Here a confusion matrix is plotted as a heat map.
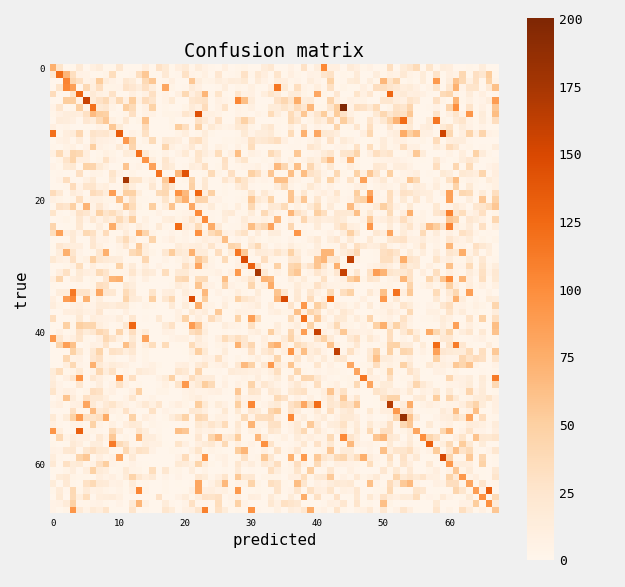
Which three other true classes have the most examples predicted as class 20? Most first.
16, 48, 19
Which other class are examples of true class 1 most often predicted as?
2
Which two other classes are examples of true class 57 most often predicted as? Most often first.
9, 32
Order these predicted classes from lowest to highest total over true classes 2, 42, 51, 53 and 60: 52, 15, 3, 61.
15, 52, 3, 61
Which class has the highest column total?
22
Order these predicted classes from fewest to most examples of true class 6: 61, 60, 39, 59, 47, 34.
59, 34, 47, 60, 39, 61
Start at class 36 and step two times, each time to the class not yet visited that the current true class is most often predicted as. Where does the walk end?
30
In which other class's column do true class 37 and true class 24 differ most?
19
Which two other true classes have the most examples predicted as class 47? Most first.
17, 59
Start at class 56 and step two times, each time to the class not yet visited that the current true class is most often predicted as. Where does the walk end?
49
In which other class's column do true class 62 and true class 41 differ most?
0
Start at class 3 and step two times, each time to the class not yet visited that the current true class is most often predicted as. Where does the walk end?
52
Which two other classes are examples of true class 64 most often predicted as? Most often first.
66, 13
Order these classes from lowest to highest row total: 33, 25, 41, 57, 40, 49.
33, 49, 41, 57, 25, 40
